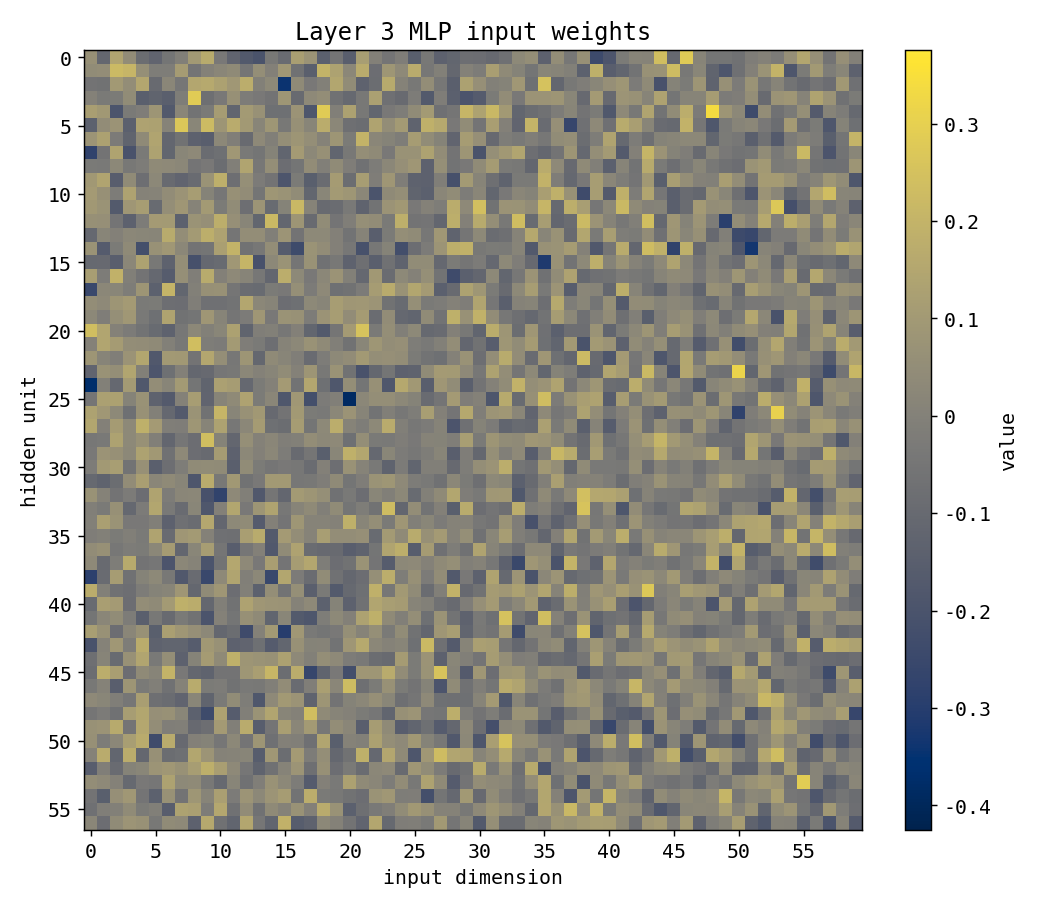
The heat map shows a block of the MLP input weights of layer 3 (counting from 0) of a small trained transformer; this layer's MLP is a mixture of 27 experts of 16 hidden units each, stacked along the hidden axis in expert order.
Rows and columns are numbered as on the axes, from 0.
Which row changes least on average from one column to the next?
18
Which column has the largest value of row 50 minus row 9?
32
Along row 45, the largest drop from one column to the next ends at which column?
17
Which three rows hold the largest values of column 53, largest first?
26, 11, 51
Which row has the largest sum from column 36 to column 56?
35
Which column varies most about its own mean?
9
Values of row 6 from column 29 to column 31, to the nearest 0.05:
0.1 0.05 -0.1
